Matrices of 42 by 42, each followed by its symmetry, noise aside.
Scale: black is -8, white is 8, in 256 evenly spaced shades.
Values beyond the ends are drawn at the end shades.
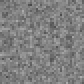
mirrored top to bottom.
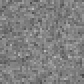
no symmetry.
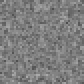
mirrored left to right.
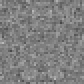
mirrored left to right.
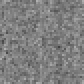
mirrored top to bottom.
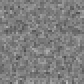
mirrored left to right.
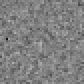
symmetric across the other diagonal.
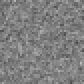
no symmetry.
